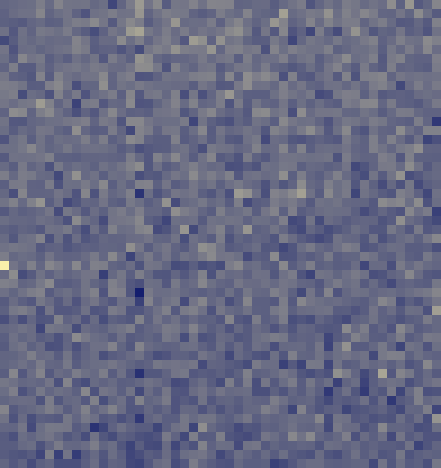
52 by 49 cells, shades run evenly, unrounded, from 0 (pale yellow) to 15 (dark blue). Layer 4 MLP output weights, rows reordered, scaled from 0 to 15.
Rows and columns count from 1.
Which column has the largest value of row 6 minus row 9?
30
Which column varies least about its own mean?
14
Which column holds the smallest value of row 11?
26
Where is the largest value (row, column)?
33, 16
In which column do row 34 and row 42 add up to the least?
43
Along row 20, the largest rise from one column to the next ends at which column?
46
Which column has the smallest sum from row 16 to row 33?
1
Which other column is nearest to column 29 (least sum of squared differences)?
42
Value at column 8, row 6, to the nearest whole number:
9
